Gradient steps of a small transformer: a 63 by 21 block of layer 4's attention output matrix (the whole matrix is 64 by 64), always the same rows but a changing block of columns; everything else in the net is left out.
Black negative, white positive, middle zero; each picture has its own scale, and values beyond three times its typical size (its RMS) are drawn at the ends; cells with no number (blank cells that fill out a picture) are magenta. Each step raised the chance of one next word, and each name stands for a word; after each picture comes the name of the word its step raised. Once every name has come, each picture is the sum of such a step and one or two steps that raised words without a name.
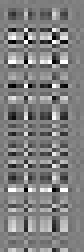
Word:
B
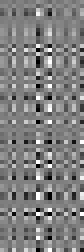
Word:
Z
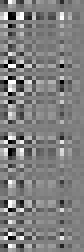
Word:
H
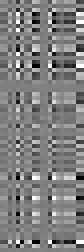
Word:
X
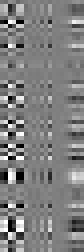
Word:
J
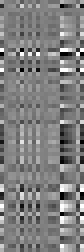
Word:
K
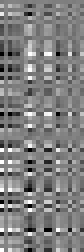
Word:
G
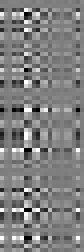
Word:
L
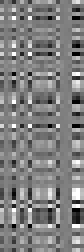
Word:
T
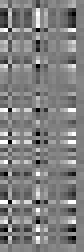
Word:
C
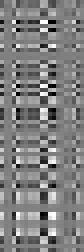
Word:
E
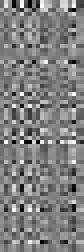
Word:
C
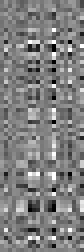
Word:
K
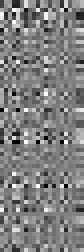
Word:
C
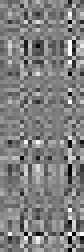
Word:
E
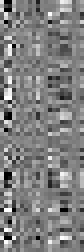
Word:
J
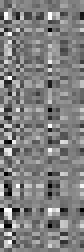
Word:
T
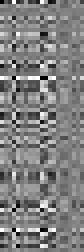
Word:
H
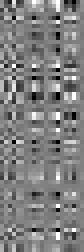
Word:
H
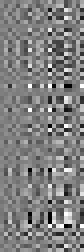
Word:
T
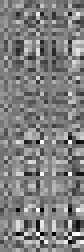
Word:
G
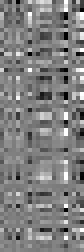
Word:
K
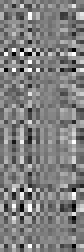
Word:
K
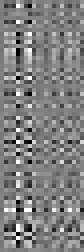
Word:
G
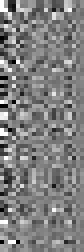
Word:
J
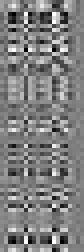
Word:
X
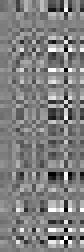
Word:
K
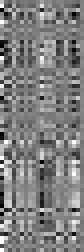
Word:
Z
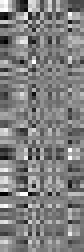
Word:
E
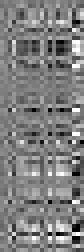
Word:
C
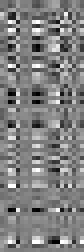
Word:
X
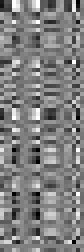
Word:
E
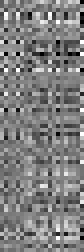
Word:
K
